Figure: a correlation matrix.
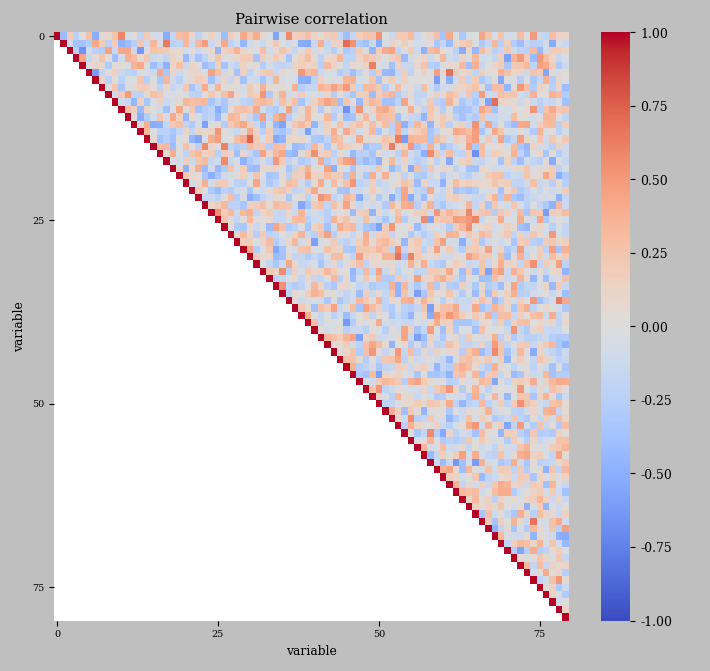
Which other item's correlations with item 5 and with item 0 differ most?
10
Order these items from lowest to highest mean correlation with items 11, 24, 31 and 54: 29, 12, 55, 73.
12, 73, 29, 55
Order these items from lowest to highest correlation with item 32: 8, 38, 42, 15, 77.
38, 77, 15, 42, 8
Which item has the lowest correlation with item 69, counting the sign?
6
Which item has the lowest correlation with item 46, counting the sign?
50
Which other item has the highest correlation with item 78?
36
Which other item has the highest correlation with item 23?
15
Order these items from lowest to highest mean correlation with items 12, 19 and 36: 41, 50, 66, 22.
22, 41, 66, 50
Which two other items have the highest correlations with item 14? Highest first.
30, 53
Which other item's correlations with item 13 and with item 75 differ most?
39
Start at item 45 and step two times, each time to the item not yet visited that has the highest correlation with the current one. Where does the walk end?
17
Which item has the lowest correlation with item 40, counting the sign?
28
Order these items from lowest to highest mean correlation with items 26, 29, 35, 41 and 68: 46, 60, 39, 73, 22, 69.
73, 60, 39, 69, 46, 22
